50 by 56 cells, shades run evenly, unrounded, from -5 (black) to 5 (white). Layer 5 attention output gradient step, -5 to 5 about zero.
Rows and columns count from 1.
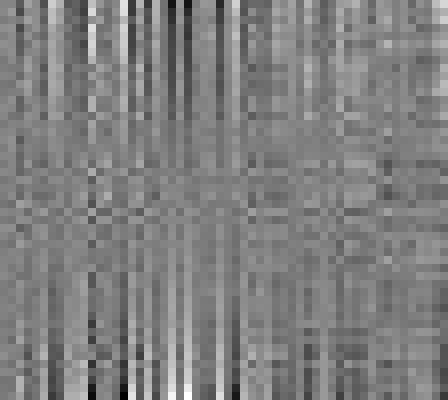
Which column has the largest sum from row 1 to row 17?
16
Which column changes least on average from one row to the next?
29
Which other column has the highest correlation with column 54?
53
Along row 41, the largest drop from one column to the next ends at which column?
12
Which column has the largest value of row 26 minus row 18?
3
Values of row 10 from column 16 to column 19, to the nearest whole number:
2 -1 1 -1
